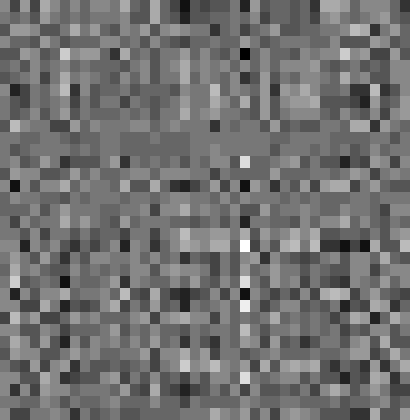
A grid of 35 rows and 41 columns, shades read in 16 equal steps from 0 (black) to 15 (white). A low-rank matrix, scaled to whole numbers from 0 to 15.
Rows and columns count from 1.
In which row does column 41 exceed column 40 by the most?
21
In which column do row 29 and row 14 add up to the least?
7
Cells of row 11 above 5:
32
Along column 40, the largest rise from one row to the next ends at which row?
27
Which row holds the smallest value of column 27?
22
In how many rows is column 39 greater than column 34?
15
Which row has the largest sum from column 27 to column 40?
5
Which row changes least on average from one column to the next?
12
